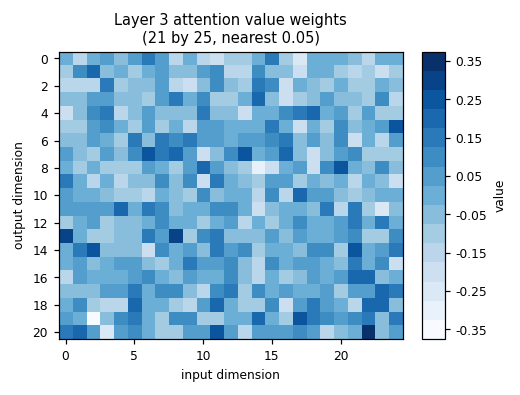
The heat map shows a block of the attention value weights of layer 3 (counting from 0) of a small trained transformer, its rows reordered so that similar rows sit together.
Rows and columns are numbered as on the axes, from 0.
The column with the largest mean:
11
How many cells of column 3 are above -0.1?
16
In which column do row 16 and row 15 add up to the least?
14
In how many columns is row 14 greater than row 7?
10
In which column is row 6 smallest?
21
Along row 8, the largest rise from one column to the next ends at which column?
19
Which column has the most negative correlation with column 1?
3
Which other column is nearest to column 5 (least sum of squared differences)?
12
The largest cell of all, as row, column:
20, 22
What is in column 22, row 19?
0.15
